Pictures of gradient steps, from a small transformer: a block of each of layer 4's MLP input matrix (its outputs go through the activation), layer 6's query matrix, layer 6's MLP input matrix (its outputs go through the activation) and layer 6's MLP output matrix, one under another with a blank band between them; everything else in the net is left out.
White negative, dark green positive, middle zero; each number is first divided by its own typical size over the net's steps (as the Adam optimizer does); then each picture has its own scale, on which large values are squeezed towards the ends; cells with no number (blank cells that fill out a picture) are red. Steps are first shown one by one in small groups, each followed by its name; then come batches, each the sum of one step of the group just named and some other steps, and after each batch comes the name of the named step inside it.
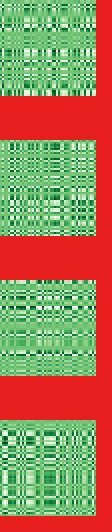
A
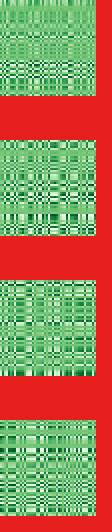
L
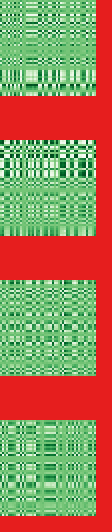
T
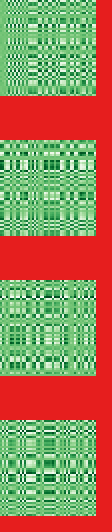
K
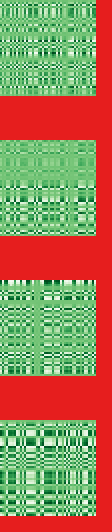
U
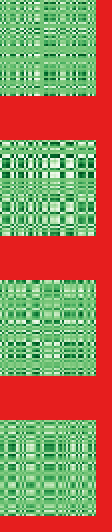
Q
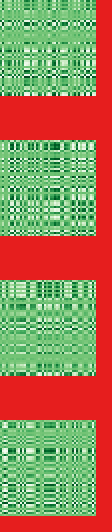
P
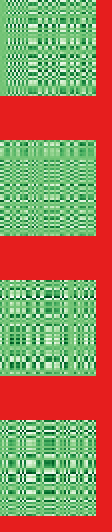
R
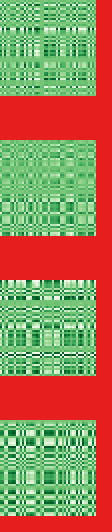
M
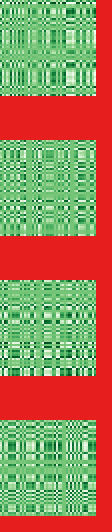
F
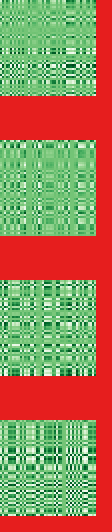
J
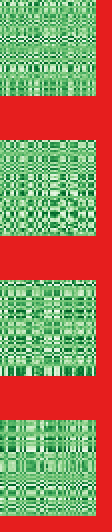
L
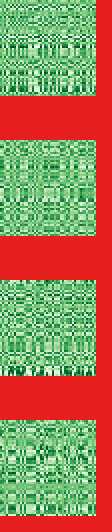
U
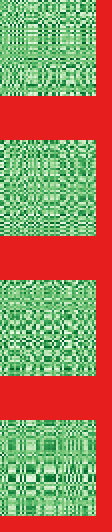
T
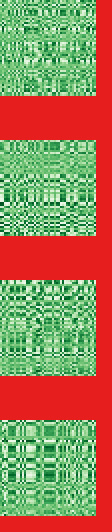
M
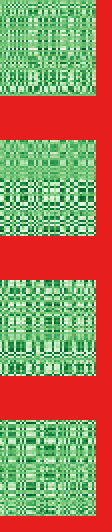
U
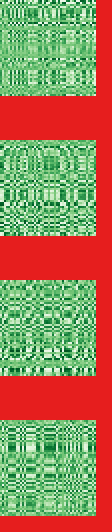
F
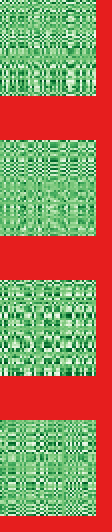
F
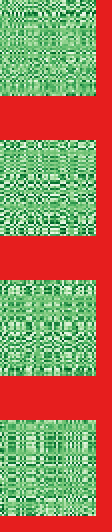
L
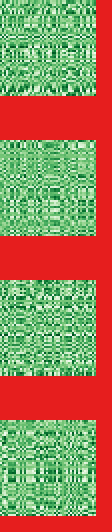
A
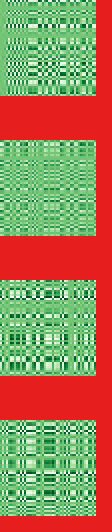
R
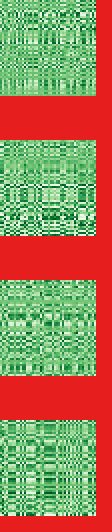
U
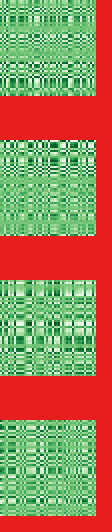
L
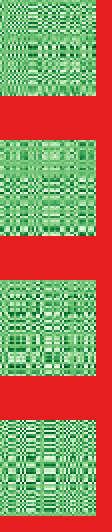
R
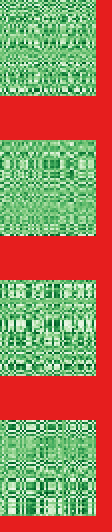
K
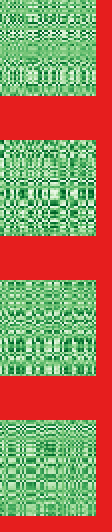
T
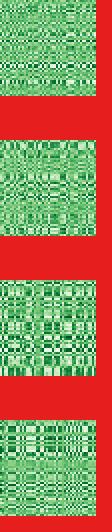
L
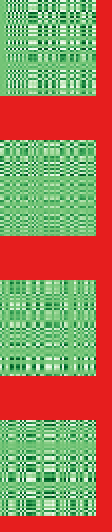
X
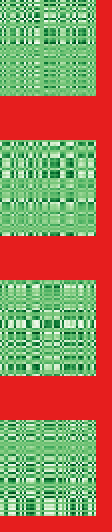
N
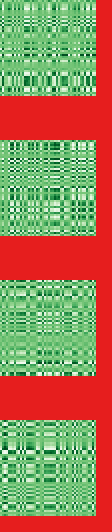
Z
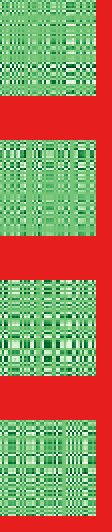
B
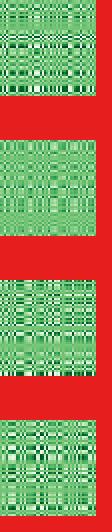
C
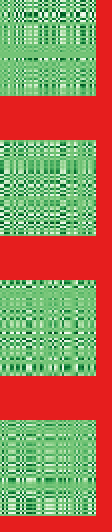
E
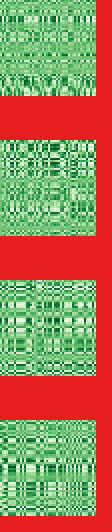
Z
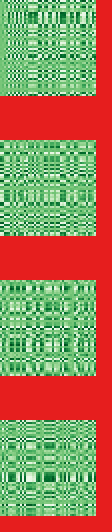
X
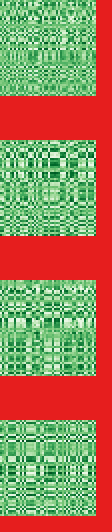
N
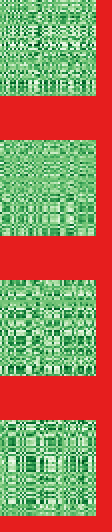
X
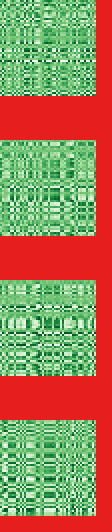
N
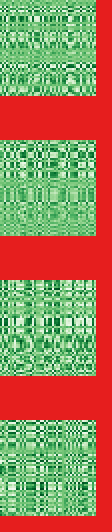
B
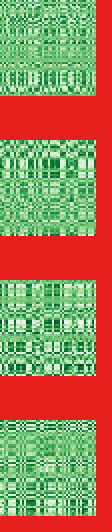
N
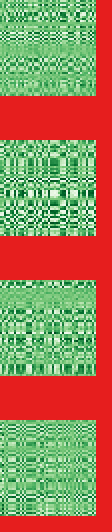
E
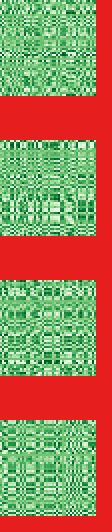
Z
